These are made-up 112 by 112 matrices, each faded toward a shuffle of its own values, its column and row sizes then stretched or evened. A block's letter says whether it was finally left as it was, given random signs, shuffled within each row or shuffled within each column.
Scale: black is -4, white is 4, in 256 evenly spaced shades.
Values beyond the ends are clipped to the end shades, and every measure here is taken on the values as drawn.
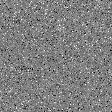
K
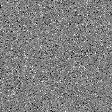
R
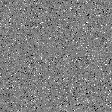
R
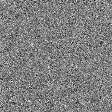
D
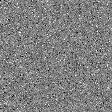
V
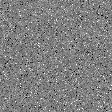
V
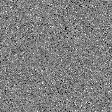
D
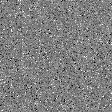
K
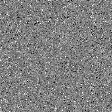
D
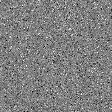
V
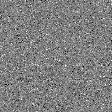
R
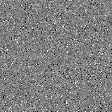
R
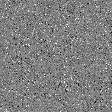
V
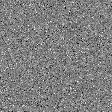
K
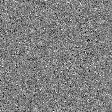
V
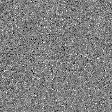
D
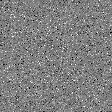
K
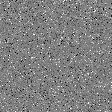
K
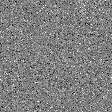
K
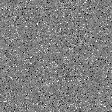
D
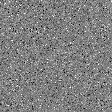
K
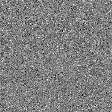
D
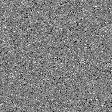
K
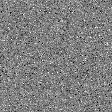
K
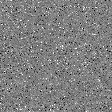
K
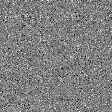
R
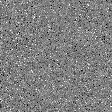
V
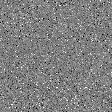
K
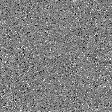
R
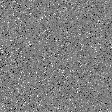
V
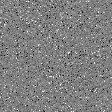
R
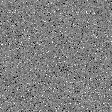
K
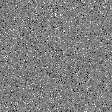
V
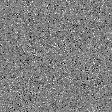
D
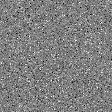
V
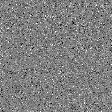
R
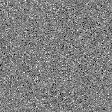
R
